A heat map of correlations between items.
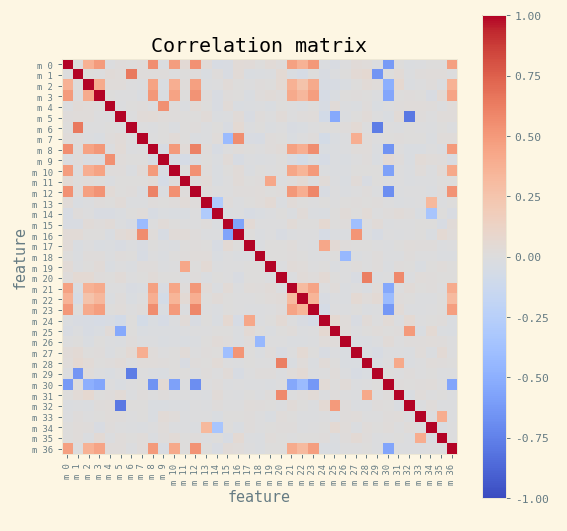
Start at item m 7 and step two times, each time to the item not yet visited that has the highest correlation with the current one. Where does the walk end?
m 27
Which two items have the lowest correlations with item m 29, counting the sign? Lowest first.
m 6, m 1
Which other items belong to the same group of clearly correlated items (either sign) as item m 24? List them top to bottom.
m 17
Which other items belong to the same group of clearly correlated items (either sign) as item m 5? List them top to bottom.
m 25, m 32
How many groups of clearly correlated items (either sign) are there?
11
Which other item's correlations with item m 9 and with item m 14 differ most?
m 4
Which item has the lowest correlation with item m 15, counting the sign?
m 16
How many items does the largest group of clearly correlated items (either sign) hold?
11
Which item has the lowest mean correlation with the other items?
m 30
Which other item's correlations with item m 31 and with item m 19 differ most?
m 20
